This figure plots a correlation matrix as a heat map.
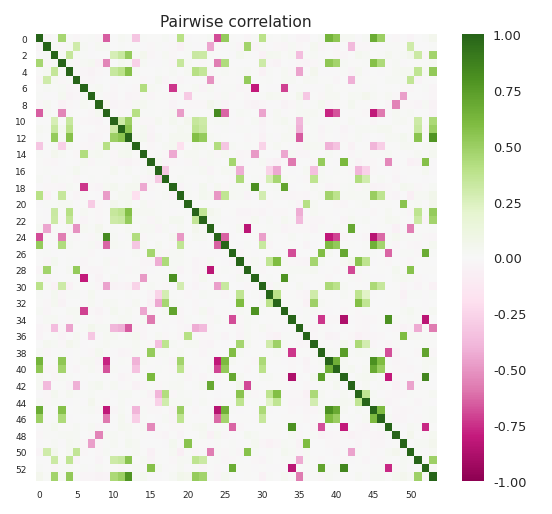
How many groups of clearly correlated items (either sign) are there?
8
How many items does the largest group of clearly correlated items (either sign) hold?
12
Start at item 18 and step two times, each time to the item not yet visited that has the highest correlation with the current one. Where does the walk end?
33
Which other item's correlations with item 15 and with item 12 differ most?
53
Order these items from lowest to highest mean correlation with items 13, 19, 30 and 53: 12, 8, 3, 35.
35, 8, 3, 12
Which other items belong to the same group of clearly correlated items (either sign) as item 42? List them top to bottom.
1, 5, 23, 28, 50
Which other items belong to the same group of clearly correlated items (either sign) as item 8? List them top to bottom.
48
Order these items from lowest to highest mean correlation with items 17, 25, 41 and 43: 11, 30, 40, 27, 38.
11, 30, 40, 38, 27
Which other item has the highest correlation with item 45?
39
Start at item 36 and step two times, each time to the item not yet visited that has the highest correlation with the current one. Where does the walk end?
20
